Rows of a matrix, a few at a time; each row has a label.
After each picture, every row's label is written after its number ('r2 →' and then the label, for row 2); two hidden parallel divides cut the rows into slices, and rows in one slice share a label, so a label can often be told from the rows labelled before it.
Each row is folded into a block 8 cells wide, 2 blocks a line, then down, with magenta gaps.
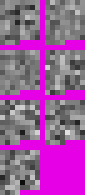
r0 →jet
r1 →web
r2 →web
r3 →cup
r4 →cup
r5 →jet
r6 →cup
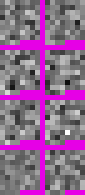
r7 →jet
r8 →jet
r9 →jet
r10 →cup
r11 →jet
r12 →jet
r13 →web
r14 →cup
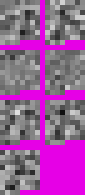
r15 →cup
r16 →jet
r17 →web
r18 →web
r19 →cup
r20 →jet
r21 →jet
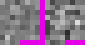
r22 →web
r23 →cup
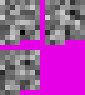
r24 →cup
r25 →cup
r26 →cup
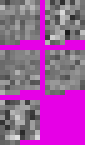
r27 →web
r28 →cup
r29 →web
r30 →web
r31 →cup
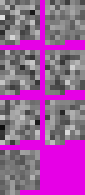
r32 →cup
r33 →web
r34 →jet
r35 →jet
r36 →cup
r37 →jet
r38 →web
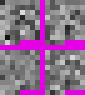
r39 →jet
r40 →cup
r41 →web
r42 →cup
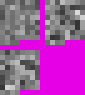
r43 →web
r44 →jet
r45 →cup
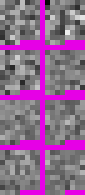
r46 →cup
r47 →jet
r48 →cup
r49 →web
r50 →web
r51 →web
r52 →web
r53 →web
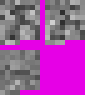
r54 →jet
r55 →jet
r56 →web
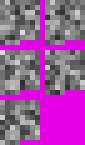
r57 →jet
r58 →jet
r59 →cup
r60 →cup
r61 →cup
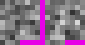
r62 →jet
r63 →cup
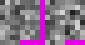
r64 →jet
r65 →cup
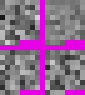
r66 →jet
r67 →web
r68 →cup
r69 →jet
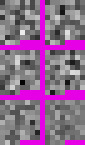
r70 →jet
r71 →jet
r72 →cup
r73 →cup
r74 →jet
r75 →web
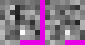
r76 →jet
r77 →jet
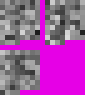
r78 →jet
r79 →jet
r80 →jet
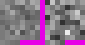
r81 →web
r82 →jet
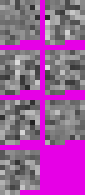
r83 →web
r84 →jet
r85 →cup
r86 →cup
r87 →jet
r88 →web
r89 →jet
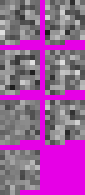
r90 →jet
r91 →cup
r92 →jet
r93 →cup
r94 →web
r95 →cup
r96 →web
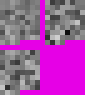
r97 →web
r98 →cup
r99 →jet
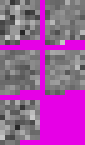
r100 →cup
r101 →web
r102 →web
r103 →web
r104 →jet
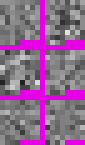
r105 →web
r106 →jet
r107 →cup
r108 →web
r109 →web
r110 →web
